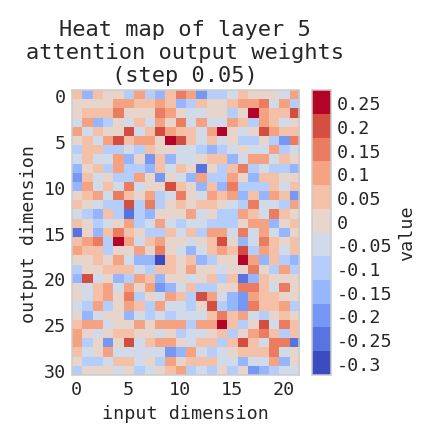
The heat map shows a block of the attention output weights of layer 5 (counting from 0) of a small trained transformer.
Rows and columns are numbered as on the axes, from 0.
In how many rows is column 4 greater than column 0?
16
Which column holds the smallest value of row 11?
21
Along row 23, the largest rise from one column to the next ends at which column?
17
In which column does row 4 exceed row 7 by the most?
5
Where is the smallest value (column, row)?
8, 18
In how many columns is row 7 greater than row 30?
14
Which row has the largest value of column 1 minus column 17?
20
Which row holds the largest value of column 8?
4
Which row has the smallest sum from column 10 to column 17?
6
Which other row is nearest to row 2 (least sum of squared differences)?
26
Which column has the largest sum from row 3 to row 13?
10
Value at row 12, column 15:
-0.05
